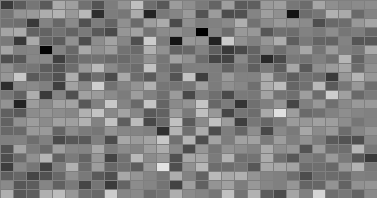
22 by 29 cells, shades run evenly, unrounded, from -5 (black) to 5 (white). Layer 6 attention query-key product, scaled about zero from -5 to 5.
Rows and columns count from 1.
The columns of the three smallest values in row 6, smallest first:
4, 18, 19
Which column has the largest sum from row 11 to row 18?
16
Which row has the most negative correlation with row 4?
12
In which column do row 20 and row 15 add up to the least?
13
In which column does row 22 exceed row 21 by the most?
9
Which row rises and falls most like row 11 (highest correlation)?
6
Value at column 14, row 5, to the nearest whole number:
-4
